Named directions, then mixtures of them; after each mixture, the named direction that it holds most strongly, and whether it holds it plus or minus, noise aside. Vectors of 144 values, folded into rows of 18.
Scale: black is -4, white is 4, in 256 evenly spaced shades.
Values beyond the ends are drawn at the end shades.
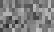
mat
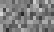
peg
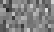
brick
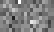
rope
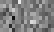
rope, plus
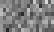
peg, plus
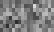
mat, plus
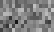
mat, plus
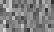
brick, minus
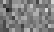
brick, plus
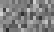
peg, plus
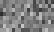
peg, minus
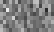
brick, minus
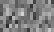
mat, plus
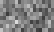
mat, minus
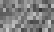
mat, minus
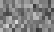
mat, minus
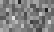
rope, minus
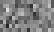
mat, plus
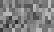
mat, plus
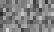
peg, minus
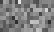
rope, plus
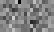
rope, minus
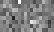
rope, plus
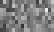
brick, plus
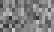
mat, plus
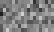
peg, minus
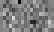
rope, minus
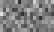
peg, plus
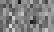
rope, minus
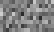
peg, plus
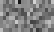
rope, minus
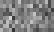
mat, minus
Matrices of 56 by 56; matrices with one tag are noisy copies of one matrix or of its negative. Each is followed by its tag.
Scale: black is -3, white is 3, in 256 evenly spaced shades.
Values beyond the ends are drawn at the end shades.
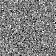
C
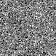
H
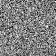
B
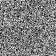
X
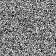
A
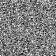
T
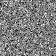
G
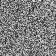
B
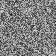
C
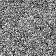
A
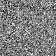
T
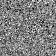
B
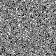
T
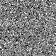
X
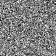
T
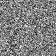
G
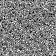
A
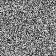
T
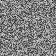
H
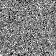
H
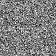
X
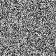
H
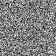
X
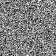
B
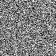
B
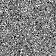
C
